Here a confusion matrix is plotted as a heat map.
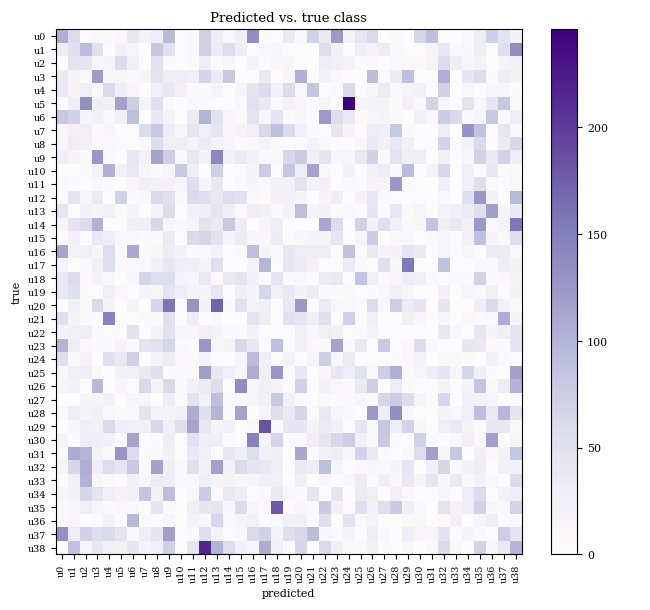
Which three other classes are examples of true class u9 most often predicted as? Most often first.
u13, u3, u8
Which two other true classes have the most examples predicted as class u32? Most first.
u3, u17
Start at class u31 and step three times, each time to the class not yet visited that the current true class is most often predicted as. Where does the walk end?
u16
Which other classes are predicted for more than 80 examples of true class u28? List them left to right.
u11, u13, u15, u26, u35, u37
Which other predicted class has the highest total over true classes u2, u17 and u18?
u29
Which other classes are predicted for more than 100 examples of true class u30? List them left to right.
u6, u16, u36
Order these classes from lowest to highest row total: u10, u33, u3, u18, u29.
u33, u18, u10, u3, u29
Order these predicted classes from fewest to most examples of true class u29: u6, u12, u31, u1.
u31, u1, u6, u12
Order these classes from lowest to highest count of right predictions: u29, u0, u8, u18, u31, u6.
u18, u8, u29, u6, u0, u31
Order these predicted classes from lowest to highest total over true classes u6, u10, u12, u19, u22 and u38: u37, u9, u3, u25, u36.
u25, u37, u3, u36, u9
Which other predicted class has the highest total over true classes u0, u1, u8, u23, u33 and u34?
u12
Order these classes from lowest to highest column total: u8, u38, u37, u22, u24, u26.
u24, u37, u26, u22, u8, u38
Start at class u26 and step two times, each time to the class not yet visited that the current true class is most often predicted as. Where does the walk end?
u35
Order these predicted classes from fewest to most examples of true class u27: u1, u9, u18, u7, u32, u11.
u1, u7, u9, u11, u32, u18
